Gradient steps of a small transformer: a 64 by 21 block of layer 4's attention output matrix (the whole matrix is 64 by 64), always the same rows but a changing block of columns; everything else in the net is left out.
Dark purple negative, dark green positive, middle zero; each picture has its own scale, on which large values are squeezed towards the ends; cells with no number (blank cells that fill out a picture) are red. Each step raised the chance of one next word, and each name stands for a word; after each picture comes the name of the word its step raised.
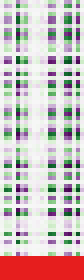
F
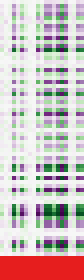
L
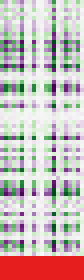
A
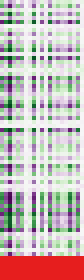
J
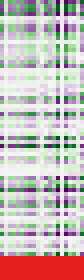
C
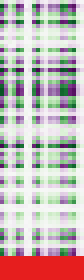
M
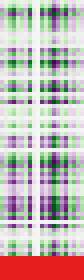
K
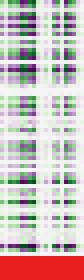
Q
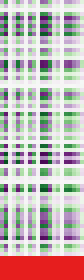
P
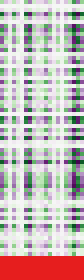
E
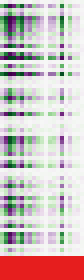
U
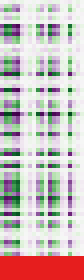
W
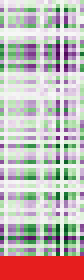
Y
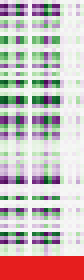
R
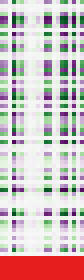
L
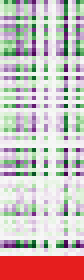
Q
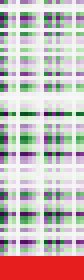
W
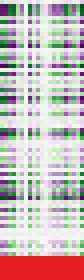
R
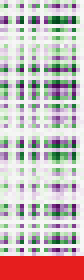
M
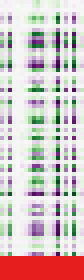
A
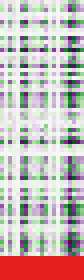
L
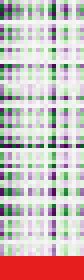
C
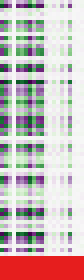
M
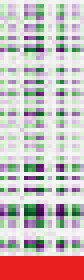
L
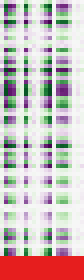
M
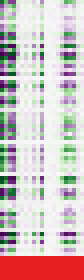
U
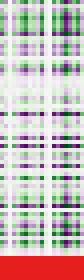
C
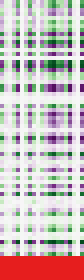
A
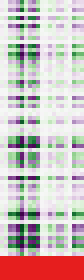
Y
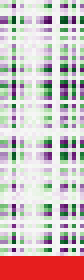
M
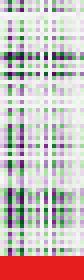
U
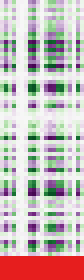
A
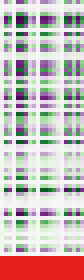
L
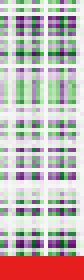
Q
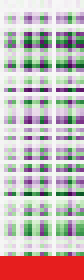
A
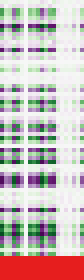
E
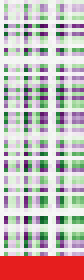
P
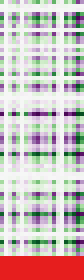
W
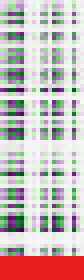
J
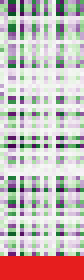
C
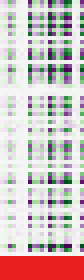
Q
